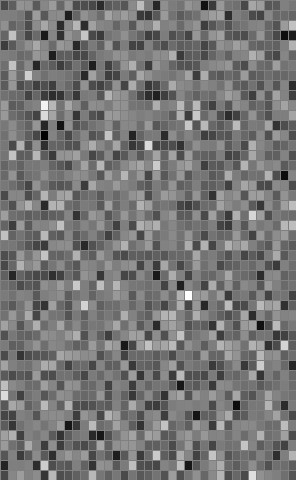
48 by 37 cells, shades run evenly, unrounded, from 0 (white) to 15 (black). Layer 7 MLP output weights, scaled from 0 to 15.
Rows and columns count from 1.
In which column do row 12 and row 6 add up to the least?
6
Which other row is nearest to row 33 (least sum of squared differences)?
19
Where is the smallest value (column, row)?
24, 30
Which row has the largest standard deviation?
4
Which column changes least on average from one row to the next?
3
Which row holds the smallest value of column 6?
11
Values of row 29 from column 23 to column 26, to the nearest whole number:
13 7 8 11
